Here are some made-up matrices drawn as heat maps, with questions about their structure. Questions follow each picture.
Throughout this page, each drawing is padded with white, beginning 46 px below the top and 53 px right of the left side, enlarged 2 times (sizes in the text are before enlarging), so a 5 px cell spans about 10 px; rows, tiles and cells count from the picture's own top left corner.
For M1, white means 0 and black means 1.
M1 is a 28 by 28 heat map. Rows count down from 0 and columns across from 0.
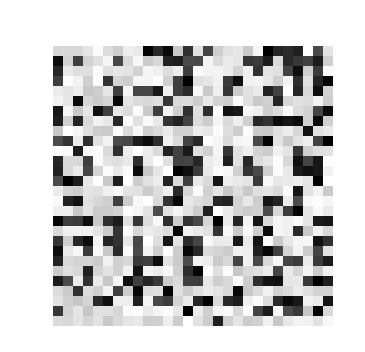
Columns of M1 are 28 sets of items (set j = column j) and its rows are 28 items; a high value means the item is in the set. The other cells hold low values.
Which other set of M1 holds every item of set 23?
24
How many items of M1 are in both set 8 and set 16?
1
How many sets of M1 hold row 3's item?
9
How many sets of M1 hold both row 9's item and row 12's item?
7
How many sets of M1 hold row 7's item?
12
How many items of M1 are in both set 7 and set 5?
0
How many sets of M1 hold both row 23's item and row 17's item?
9
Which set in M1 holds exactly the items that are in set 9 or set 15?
10
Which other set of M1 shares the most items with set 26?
13
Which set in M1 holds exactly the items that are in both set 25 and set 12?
19
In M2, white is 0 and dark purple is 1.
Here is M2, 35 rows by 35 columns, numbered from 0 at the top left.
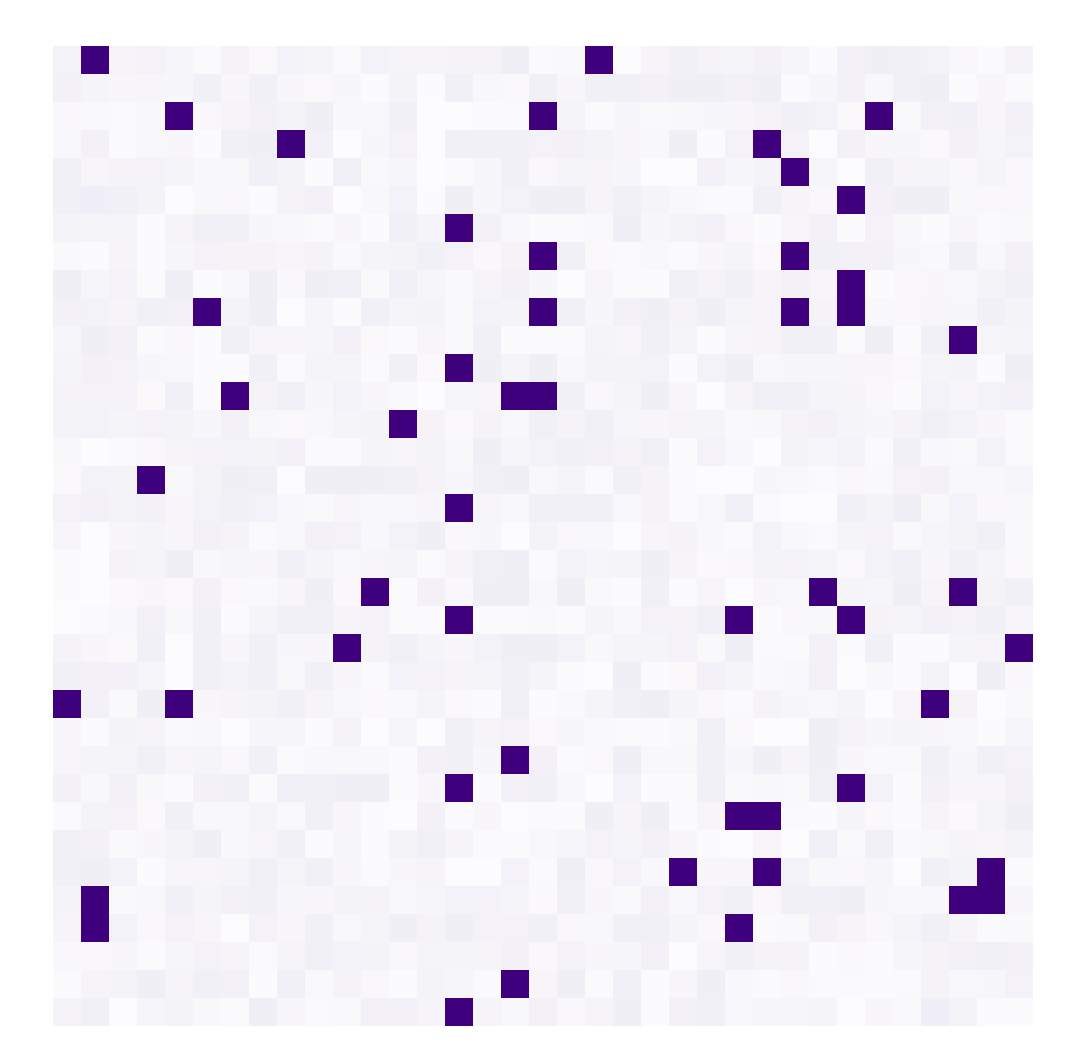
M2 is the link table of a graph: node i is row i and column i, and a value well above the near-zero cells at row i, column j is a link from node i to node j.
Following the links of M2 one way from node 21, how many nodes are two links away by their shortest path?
2
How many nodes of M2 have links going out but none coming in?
9
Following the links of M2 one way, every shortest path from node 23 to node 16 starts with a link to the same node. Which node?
node 0
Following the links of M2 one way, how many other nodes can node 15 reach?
6
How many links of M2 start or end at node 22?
1
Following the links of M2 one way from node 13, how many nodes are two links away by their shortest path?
3
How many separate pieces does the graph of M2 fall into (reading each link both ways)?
2
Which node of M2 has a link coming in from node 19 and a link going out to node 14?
node 11
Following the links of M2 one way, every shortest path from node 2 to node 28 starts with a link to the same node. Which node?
node 4
